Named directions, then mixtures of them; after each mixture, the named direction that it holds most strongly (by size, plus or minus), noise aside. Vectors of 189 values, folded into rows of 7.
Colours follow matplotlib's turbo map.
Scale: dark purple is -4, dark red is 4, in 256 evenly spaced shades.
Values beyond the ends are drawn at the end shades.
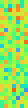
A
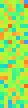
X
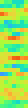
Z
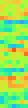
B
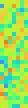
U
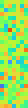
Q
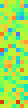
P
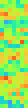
Z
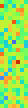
U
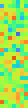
P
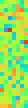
Q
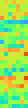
B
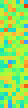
X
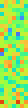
P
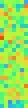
X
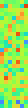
P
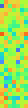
U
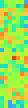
X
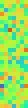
Q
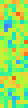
B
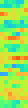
Z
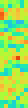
Z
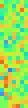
U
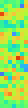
Z
